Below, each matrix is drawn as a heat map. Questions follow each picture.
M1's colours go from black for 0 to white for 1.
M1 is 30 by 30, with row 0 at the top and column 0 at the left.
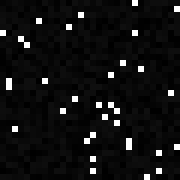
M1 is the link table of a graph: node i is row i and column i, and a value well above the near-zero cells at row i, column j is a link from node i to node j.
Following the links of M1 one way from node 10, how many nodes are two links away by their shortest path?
1
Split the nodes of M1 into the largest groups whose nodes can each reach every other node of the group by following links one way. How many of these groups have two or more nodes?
4
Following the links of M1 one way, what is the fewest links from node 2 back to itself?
6
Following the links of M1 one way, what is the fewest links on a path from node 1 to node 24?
2
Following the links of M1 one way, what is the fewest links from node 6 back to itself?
2
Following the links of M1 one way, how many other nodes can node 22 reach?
3
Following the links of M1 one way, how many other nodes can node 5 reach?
5
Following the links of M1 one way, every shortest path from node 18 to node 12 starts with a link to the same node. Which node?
node 19
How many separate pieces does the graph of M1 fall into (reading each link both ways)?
7
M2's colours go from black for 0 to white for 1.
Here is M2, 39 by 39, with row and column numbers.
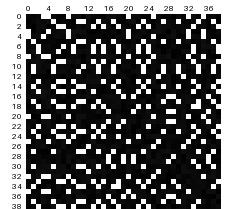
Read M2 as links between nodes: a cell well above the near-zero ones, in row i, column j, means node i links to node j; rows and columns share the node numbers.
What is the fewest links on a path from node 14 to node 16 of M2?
5
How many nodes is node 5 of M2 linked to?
9
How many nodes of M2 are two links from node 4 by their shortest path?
1
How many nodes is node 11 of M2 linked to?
10
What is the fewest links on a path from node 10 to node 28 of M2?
5
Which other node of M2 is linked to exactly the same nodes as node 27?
node 30
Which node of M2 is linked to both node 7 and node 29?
node 33
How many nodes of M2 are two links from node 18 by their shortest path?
10
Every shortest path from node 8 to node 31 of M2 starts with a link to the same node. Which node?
node 25
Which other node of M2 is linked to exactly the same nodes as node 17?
node 23
